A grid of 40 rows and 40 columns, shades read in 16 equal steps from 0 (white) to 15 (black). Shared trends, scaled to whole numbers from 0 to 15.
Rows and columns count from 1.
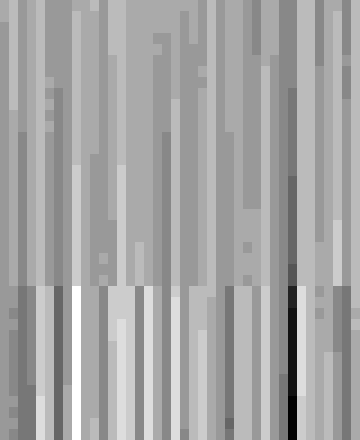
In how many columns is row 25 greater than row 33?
17
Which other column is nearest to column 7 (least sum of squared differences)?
3
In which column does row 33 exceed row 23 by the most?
33
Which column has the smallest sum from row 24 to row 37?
9
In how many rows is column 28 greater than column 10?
21
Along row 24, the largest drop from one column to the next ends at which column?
34
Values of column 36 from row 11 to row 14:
6 6 6 6
